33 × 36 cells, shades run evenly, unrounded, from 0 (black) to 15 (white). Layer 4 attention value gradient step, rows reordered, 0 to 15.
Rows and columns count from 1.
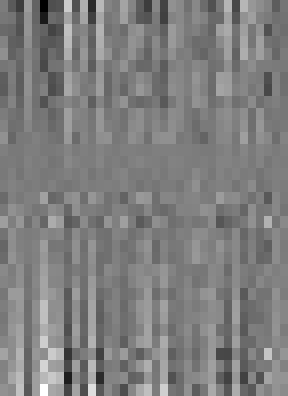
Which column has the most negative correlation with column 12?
11
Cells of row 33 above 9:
12
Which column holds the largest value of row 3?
9
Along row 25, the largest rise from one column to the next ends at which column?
10
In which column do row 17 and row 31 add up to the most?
6
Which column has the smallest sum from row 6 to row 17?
7
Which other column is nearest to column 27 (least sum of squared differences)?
5
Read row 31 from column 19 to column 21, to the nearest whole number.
10 7 10
